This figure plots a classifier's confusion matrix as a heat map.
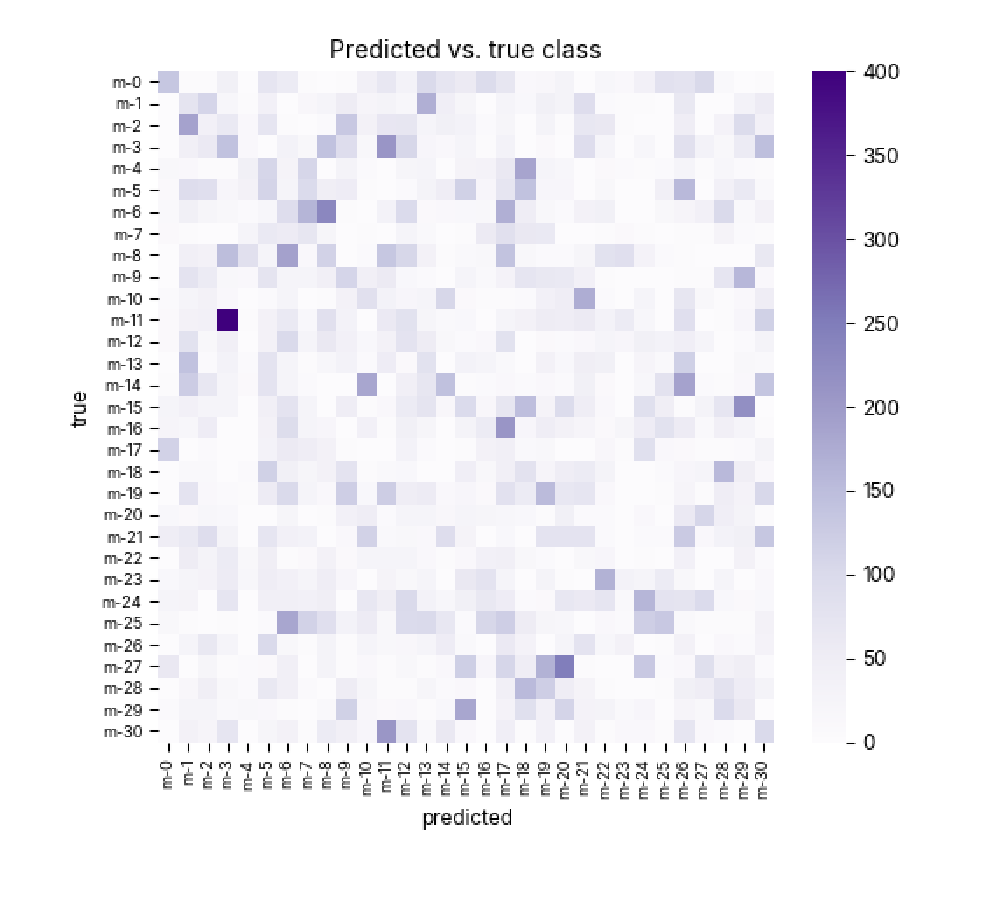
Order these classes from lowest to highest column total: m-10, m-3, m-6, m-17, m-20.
m-10, m-20, m-3, m-6, m-17
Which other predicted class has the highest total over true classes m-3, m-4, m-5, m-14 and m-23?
m-26
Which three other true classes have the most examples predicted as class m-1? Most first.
m-2, m-13, m-14
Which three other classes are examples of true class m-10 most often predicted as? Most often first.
m-21, m-14, m-26
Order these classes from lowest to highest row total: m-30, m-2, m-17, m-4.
m-17, m-4, m-30, m-2
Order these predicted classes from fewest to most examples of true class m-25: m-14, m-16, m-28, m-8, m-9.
m-28, m-9, m-14, m-8, m-16
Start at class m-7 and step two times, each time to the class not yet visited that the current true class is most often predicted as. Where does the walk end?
m-0
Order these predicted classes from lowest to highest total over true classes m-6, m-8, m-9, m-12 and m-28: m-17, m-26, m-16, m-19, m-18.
m-16, m-26, m-19, m-18, m-17
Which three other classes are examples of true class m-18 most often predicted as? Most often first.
m-28, m-5, m-9
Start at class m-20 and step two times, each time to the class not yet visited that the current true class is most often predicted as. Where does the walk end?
m-19
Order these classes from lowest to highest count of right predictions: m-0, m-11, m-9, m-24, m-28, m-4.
m-4, m-11, m-28, m-9, m-0, m-24
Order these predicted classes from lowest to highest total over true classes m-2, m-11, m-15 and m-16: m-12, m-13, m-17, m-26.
m-13, m-26, m-12, m-17
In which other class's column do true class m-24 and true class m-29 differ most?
m-15
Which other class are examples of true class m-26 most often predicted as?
m-5
